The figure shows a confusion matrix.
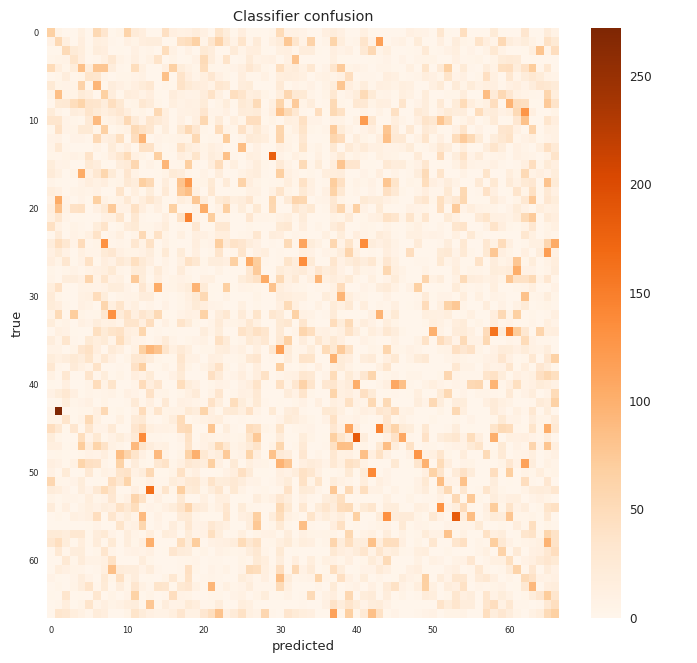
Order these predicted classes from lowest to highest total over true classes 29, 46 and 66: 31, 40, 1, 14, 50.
50, 31, 1, 14, 40
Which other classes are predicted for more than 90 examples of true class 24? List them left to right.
7, 33, 41, 66
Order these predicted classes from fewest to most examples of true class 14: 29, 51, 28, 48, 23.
28, 48, 51, 23, 29
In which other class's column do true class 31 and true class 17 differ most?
18
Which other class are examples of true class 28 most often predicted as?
35
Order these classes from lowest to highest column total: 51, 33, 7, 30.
51, 7, 33, 30
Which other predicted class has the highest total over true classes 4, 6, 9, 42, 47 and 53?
38
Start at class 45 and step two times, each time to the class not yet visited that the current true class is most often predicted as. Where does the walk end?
1
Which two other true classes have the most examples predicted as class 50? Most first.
34, 42
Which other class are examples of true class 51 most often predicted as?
54
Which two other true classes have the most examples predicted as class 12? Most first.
46, 55
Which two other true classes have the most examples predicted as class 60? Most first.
34, 8
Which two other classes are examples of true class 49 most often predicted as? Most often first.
62, 30
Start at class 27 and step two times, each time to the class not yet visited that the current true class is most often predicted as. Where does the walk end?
8
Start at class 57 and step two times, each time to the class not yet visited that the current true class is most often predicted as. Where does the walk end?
13
